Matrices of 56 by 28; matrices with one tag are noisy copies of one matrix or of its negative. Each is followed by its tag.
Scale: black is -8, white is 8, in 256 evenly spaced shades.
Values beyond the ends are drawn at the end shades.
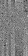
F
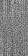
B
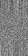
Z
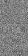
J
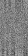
F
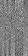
F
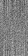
B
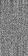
Z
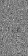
J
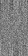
Z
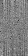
B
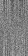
B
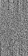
Z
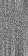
F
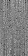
B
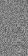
J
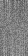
B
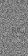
J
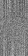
B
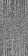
B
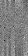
F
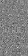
J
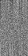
Z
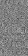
J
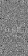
J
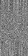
Z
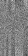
F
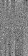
F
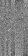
F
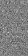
J
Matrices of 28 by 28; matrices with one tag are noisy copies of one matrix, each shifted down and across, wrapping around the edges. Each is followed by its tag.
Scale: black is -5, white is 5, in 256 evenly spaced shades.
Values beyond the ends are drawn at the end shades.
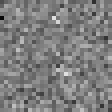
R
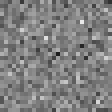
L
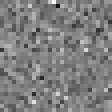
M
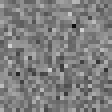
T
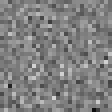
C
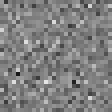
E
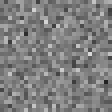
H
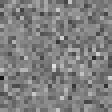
C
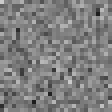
H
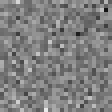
C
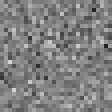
E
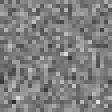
M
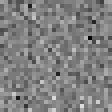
C
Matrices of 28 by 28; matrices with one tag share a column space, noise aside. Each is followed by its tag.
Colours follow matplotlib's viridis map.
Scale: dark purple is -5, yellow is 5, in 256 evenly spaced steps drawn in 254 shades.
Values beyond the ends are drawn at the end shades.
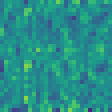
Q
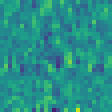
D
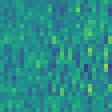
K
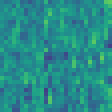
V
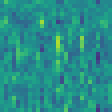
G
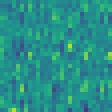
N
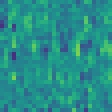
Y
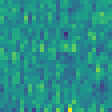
N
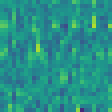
Y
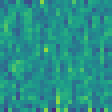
Q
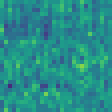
K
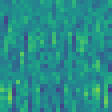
G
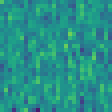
N
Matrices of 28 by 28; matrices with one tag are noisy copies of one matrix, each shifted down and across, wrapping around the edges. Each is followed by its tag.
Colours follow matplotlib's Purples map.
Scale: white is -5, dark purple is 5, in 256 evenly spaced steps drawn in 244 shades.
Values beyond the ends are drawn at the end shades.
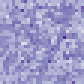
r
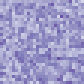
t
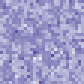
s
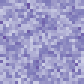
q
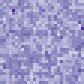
q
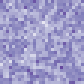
r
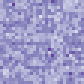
t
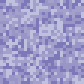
t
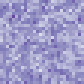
r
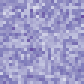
r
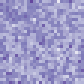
s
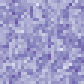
r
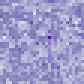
t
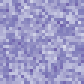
q
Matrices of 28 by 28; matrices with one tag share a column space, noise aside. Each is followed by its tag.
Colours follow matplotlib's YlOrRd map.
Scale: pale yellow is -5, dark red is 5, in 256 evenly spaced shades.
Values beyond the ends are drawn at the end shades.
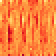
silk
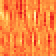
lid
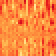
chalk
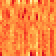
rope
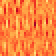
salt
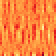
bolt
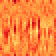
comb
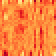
rope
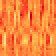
lid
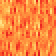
salt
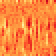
comb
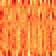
rope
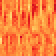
lid
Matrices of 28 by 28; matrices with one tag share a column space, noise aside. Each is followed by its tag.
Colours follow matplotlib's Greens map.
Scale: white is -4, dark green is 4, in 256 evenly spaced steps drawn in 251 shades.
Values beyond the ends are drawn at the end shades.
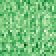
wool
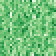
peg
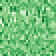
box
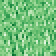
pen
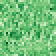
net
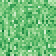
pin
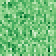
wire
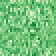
box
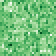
wool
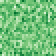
box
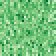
wire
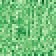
pin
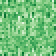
peg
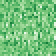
net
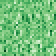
wire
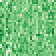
wool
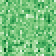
wire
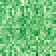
pin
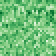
box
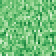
pen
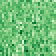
wire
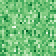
wire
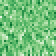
pen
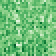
wire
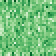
peg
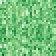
pin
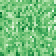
peg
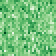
wool
